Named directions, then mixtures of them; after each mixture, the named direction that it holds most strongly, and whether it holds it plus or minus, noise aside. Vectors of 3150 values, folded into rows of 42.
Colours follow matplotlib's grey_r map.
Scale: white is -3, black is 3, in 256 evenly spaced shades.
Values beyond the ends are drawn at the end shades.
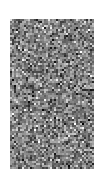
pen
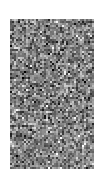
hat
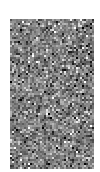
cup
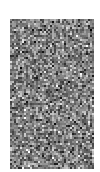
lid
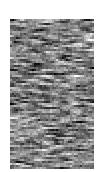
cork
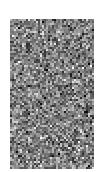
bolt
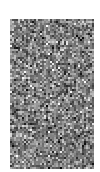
hat, minus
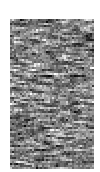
cork, minus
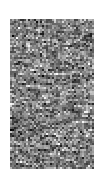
bolt, minus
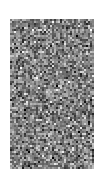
lid, minus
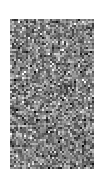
hat, minus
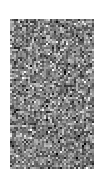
hat, minus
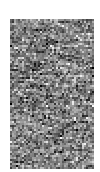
hat, plus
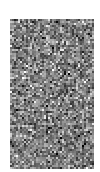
hat, minus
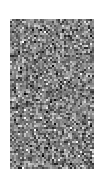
lid, plus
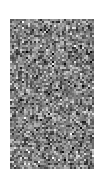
lid, plus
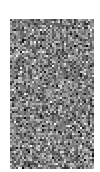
lid, minus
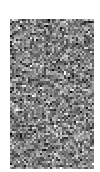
hat, plus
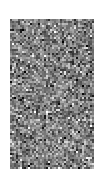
cup, plus
